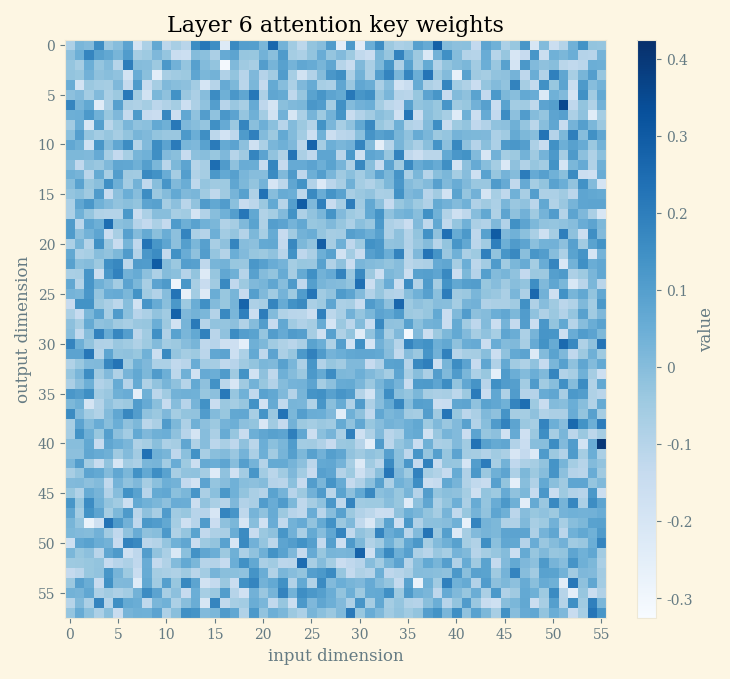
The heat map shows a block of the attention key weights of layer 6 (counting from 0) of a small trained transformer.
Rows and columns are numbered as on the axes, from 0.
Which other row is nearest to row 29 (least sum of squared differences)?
18
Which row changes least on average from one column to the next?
53
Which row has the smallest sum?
4
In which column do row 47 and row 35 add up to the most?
16
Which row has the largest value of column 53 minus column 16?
0
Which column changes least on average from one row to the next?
1
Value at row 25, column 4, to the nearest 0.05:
0.05
